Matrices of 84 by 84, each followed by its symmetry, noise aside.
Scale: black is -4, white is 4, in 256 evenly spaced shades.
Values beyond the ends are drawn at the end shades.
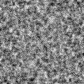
same after a half turn.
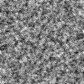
same after a half turn.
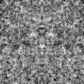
mirrored left to right.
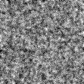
no symmetry.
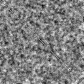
symmetric.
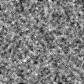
no symmetry.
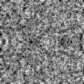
mirrored top to bottom.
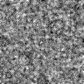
symmetric across the other diagonal.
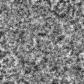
antisymmetric.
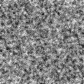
same after a half turn.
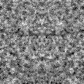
mirrored left to right.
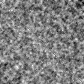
symmetric across the other diagonal.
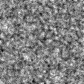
symmetric across the other diagonal.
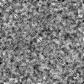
symmetric.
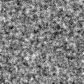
antisymmetric.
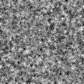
antisymmetric.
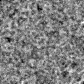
symmetric.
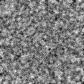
symmetric.
